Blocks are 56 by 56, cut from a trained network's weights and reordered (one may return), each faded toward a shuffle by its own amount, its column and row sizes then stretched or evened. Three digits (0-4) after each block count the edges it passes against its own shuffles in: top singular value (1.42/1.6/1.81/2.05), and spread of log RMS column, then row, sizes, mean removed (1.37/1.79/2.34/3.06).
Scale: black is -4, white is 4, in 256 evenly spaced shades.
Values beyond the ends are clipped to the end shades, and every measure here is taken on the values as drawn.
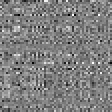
4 1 4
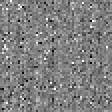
0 2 1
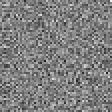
3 0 1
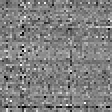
2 2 1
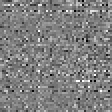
0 2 4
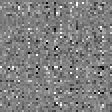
0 3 3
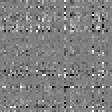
3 3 4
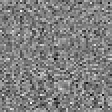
2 0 2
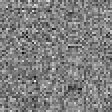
3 1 1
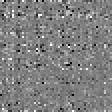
0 2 3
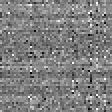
2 2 0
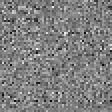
1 1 3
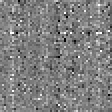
1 2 1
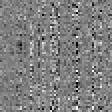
4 4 1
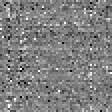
1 1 0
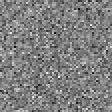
0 0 1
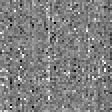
0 2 0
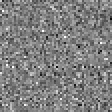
3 1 1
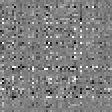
0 3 4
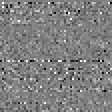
1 0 3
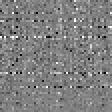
1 1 3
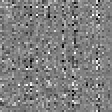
3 4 2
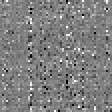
0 3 0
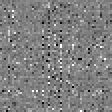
0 2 1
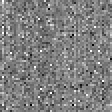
1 1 0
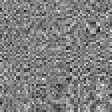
4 3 1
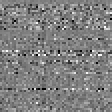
2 1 4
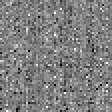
0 2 0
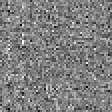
1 2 1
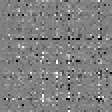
2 2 3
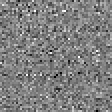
2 1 2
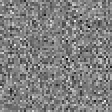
4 2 0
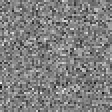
0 0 2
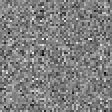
1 2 1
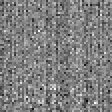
3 0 1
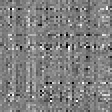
3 2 3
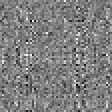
3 3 2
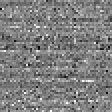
2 0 1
